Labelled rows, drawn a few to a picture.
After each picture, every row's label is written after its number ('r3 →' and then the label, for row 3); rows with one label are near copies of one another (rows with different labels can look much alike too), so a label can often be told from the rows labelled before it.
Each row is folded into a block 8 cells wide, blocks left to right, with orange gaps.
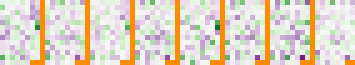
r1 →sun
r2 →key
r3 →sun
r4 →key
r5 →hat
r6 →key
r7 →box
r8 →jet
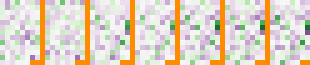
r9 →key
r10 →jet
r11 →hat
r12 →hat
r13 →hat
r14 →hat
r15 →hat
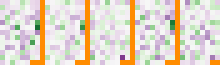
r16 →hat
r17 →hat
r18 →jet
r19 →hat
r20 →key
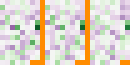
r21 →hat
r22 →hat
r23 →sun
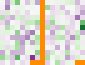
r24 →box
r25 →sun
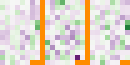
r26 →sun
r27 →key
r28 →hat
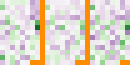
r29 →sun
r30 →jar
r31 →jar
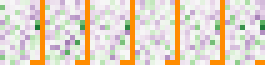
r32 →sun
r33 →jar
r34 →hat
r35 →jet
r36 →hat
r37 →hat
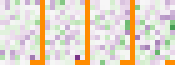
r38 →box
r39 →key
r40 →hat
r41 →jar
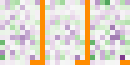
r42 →key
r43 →key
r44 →key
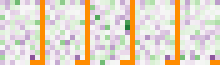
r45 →jet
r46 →jet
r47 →hat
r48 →key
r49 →box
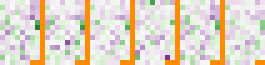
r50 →sun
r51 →jar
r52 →jar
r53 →jet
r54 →sun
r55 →jar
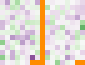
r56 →key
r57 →sun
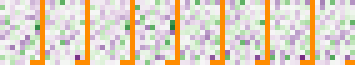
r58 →jar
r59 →jet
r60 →jar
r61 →hat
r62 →box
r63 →jet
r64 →box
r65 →box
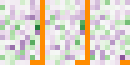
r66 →jar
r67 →hat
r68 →box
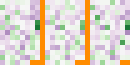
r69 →sun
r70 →hat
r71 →hat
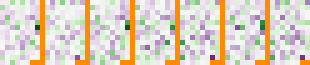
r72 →hat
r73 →box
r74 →sun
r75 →jar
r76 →key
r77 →hat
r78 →key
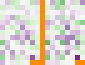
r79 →key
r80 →key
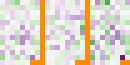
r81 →key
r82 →jar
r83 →key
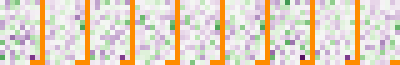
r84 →key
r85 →sun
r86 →box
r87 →hat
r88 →hat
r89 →sun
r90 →jet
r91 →jet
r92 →jar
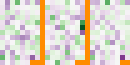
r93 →box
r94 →hat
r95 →jet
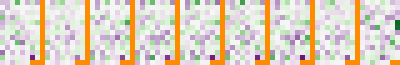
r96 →jet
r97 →key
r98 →box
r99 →box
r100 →box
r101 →jet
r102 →box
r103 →key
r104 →hat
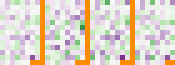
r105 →box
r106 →jar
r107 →box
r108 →box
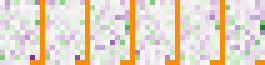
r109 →box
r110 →jet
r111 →jar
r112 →jet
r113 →sun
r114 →jar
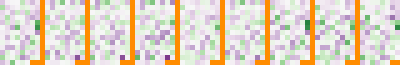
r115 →hat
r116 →box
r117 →key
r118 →box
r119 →jar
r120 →box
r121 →hat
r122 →jar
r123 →sun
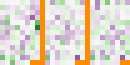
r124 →sun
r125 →key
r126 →box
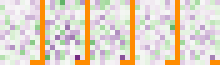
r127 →jar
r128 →key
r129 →key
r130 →jar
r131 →key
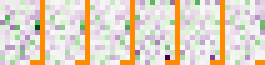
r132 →hat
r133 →hat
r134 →hat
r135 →jet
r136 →jet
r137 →hat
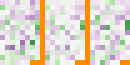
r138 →jar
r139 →sun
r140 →hat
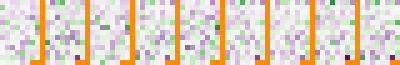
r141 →jar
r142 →key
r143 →hat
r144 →box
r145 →jar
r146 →jet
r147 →box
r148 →jet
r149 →box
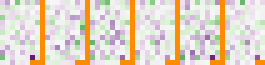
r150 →jet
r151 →jar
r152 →key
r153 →jet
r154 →box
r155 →jet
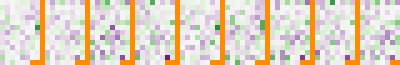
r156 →sun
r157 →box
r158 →key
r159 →jet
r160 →hat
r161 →sun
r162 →box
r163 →jet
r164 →box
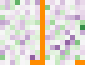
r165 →jet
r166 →jar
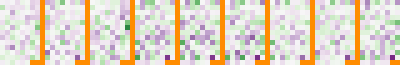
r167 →jar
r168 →jet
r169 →sun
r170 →key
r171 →key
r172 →box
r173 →key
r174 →jet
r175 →box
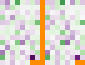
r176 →jet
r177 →jet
